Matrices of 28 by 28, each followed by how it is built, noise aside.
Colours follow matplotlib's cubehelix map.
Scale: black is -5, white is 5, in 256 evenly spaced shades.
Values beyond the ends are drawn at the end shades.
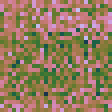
blocks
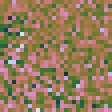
lower triangular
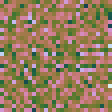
low rank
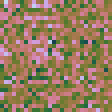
low rank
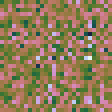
low rank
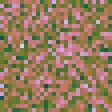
noise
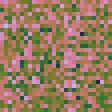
blocks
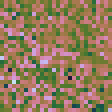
lower triangular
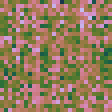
blocks
